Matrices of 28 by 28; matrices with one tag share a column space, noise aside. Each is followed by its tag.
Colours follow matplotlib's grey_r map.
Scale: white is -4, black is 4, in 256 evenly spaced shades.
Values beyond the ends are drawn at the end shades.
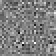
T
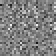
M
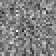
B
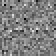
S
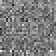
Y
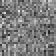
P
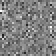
B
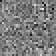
M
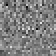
S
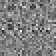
S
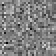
M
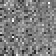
Y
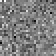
P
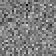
M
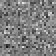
T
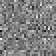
S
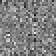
Y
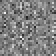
B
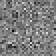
T
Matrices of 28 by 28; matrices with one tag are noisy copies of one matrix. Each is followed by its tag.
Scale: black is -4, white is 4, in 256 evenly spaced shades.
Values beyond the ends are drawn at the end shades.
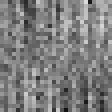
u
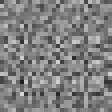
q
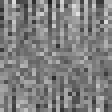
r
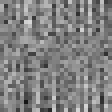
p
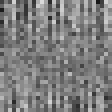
r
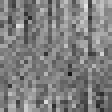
u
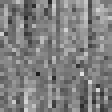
u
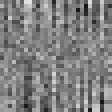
p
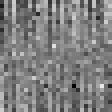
r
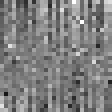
r
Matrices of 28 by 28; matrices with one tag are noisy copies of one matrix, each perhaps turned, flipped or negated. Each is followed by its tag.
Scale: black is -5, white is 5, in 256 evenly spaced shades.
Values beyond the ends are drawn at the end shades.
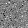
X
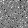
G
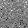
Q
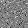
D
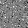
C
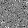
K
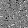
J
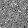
X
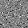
D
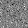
X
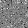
C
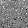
Q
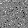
X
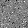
K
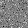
K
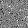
J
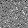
X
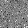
G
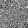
G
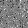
G
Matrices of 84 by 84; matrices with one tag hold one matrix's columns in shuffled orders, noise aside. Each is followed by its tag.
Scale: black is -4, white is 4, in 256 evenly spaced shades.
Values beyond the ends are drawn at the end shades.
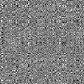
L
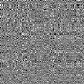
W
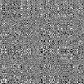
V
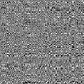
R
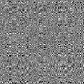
R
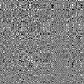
W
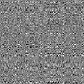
R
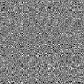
R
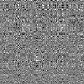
W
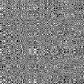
V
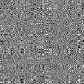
V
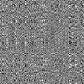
L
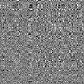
W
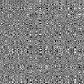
V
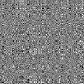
V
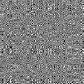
V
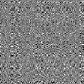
R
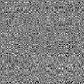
R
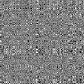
V
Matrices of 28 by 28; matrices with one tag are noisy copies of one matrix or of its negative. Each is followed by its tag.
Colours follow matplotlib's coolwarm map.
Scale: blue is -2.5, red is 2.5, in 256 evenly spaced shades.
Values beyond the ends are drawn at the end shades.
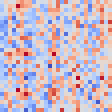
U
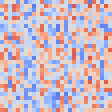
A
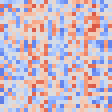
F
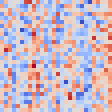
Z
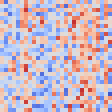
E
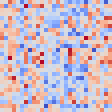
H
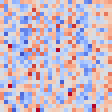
Z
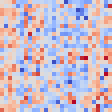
H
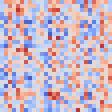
U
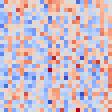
U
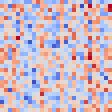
A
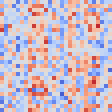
F
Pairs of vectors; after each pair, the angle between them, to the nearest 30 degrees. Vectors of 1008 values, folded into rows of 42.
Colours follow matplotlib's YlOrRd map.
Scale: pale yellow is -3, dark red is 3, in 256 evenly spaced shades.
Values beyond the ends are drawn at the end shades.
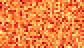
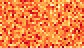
60 degrees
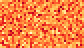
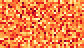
60 degrees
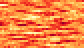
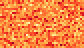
120 degrees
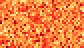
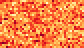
30 degrees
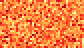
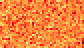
150 degrees
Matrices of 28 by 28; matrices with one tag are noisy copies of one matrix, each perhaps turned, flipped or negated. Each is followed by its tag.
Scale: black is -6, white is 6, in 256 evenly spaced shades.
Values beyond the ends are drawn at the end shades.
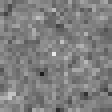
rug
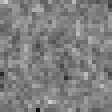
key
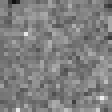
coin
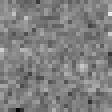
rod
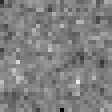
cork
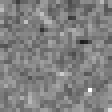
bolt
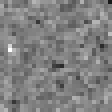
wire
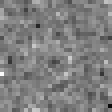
key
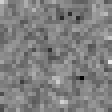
cork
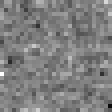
key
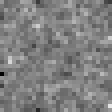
key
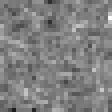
rod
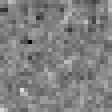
bolt
